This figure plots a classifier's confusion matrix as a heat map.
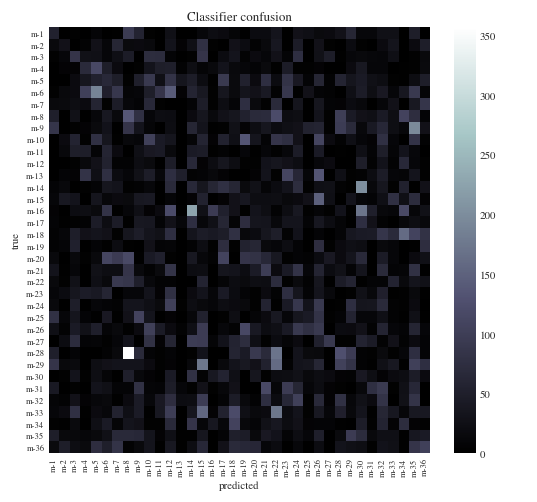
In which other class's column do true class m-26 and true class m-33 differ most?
m-22
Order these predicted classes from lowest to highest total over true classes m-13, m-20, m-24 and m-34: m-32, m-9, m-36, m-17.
m-36, m-9, m-17, m-32
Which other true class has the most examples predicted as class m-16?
m-14
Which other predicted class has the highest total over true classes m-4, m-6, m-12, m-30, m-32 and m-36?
m-5
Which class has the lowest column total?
m-13
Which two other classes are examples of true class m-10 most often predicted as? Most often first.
m-19, m-26
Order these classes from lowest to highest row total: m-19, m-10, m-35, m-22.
m-19, m-22, m-35, m-10
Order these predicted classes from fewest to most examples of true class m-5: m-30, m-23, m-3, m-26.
m-3, m-30, m-26, m-23
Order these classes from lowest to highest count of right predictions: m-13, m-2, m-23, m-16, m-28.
m-2, m-13, m-23, m-16, m-28
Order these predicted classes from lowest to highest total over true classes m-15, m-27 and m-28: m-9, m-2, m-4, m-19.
m-4, m-2, m-9, m-19
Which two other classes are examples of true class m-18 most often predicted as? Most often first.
m-34, m-35
